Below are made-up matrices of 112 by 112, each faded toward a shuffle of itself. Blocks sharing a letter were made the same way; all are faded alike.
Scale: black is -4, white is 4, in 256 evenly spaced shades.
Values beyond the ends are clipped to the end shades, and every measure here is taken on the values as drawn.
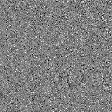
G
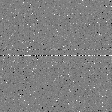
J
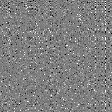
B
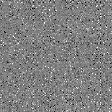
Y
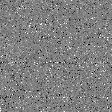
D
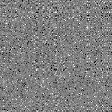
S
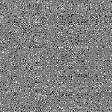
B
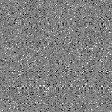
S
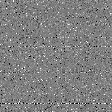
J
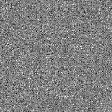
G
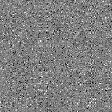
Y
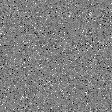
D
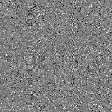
Y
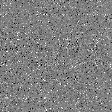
D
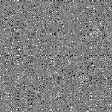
S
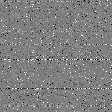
J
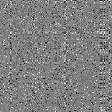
B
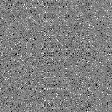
Y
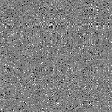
S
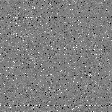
D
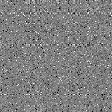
S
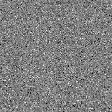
G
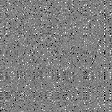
B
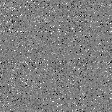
D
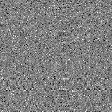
G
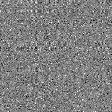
G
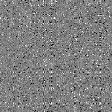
Y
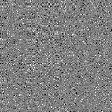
S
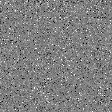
D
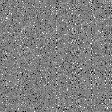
Y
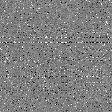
J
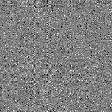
Y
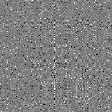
B
